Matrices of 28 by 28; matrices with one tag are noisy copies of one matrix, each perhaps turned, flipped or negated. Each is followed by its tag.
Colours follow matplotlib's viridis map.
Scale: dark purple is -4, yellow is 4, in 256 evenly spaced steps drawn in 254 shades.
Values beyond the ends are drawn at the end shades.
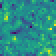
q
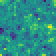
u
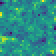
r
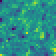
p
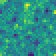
u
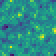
u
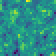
r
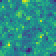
u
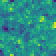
u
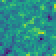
q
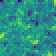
p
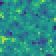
r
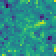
q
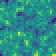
p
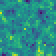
r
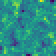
r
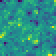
p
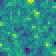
u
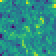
p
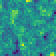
r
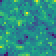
p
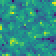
r
